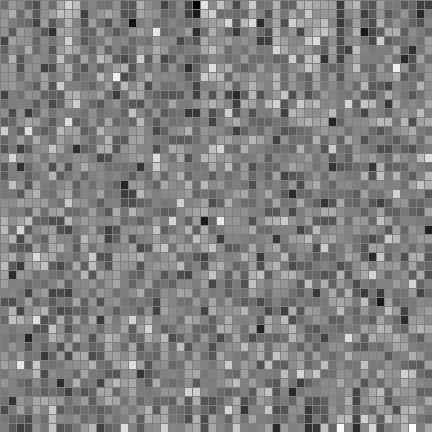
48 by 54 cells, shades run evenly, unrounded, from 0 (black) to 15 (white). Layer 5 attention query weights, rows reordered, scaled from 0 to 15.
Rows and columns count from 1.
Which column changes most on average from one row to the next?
46
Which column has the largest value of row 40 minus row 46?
35
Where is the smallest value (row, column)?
1, 25
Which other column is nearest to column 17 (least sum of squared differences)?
5
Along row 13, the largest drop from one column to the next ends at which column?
30
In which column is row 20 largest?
48
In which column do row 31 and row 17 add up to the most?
27
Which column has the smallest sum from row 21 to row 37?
51
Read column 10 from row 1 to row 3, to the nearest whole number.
11 10 8
